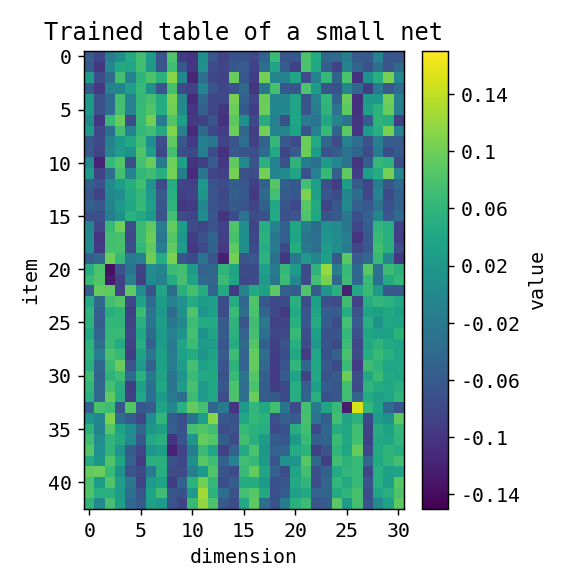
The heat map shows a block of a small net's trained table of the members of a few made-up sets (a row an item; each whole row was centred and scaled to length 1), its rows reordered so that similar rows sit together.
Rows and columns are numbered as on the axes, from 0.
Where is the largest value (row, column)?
33, 26
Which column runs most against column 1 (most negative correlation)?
5
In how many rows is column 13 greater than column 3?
4
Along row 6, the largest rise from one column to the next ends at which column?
14
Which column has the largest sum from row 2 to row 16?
8
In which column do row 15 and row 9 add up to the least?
13
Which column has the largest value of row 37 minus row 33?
25
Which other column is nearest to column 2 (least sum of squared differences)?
28
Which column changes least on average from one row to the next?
16
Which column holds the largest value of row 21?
23
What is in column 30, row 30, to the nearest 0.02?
0.04
